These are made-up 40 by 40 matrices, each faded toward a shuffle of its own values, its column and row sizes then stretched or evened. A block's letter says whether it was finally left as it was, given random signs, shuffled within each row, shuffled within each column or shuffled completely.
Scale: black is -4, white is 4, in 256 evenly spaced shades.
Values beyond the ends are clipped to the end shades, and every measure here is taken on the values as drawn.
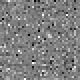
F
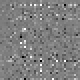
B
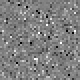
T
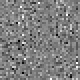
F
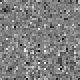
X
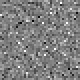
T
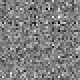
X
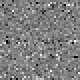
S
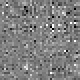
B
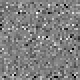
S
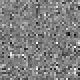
X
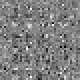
B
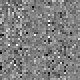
F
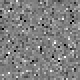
T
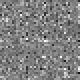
X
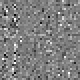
F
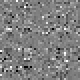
B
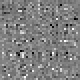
B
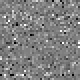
S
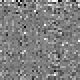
B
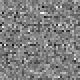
S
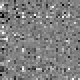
B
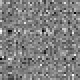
B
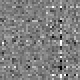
B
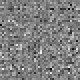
X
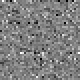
S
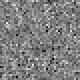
T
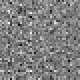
B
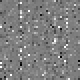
F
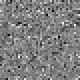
S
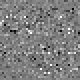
S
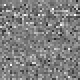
S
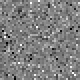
T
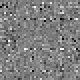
X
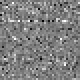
S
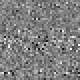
S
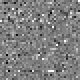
S
